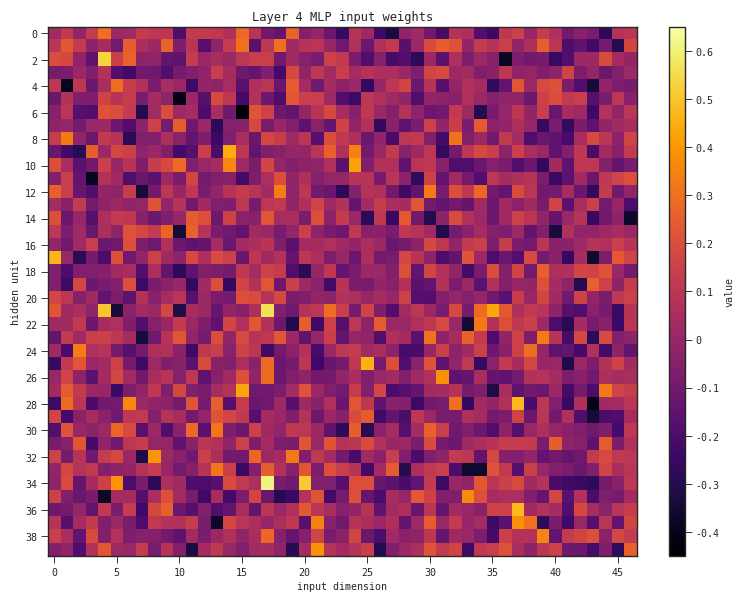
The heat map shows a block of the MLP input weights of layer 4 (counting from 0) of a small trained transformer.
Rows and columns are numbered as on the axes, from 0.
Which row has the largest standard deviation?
34
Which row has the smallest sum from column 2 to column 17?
11
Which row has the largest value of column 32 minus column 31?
8
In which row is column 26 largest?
22
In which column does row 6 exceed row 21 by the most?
5
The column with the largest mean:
17
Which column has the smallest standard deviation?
12
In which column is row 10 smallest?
39
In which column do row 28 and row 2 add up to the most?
6
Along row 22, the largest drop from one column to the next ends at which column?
21
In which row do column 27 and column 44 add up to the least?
0
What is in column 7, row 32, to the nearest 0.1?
-0.3
